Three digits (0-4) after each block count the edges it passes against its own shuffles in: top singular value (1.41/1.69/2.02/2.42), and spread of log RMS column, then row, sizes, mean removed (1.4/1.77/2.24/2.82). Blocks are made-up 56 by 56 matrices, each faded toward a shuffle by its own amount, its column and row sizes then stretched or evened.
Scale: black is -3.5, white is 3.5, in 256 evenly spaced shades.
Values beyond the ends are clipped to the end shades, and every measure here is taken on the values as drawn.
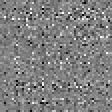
2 2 3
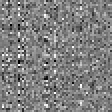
2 4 0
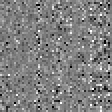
1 4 0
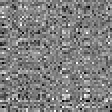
4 2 2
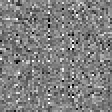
1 3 1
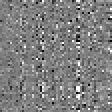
3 4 1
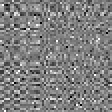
4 0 2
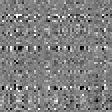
4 3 4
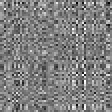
4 4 3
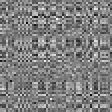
4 2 4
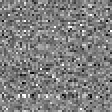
3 1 2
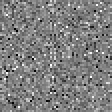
1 0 0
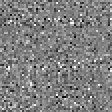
1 1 2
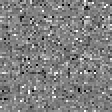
1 0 2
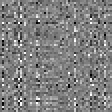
4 4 1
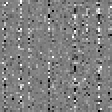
2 4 0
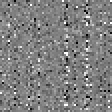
2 3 1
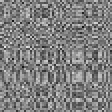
4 1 2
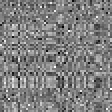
4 2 1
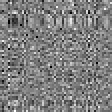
4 3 1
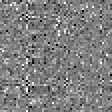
3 3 0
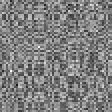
4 0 2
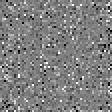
2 2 0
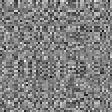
4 0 3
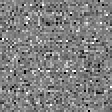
2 0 2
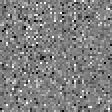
1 1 0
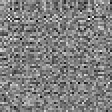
3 1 2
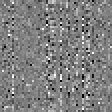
2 4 0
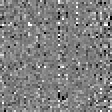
2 3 2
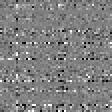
1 2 4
